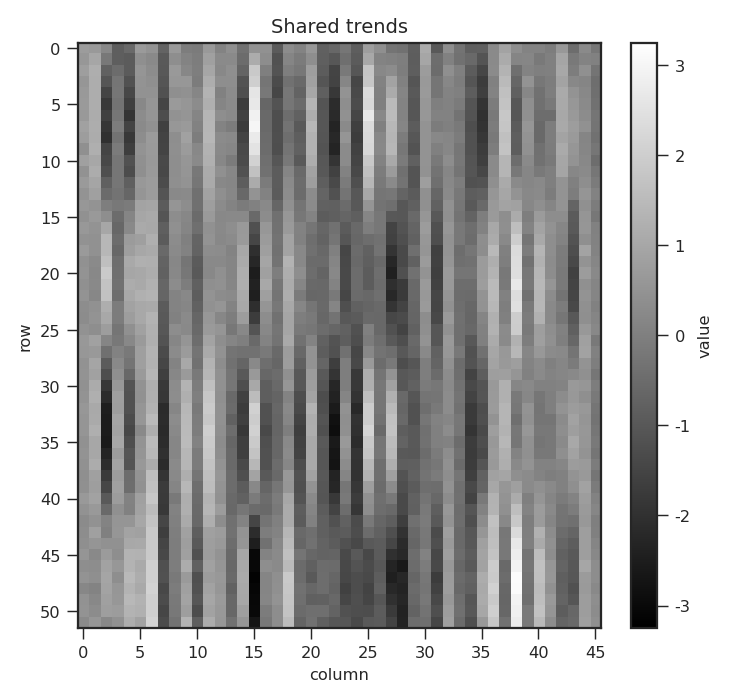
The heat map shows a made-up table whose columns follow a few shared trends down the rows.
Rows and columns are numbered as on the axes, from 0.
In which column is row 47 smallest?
15
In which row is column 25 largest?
6
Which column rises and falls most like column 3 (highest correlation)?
9
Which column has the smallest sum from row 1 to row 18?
22
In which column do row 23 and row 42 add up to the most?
38
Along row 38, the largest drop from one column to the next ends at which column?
7
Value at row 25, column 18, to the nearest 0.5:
1
